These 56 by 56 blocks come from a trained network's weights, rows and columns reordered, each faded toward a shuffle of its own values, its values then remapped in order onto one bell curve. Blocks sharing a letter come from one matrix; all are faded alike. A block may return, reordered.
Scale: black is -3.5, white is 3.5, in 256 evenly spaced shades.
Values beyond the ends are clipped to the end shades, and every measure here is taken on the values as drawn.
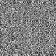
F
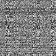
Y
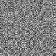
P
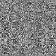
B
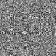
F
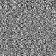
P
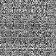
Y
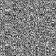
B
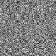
F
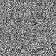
F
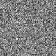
B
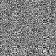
P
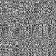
P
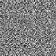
B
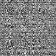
Y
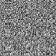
P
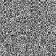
B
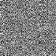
B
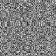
F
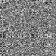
P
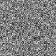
B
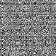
Y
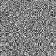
P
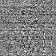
Y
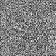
P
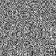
F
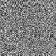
P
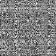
Y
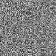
F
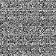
Y
